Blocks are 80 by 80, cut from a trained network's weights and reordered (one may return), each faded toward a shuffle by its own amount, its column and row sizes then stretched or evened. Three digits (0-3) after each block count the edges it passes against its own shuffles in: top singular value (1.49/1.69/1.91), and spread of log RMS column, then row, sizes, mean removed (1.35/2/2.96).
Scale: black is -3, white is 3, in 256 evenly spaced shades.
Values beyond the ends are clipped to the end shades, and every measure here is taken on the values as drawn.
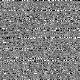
1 0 3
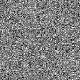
2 1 0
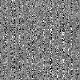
2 3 0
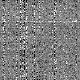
2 3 0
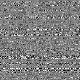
2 0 3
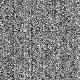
0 0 0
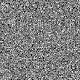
1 0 1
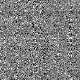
0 2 0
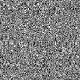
3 1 1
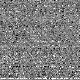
1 1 2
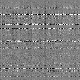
3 0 3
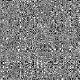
2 2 2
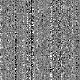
2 3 1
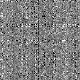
2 2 2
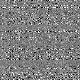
0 1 3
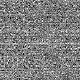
1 1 0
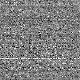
1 1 2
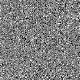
0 1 1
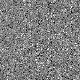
0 2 0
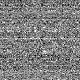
2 0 1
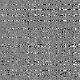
2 2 3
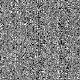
0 2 1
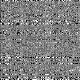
2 0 3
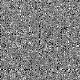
1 2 1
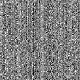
2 2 0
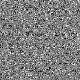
2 0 2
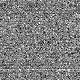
0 0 0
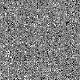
0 2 1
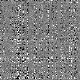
0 3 2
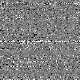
0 1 3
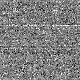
0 0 1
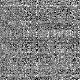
1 2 0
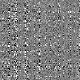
2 3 2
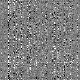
1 3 0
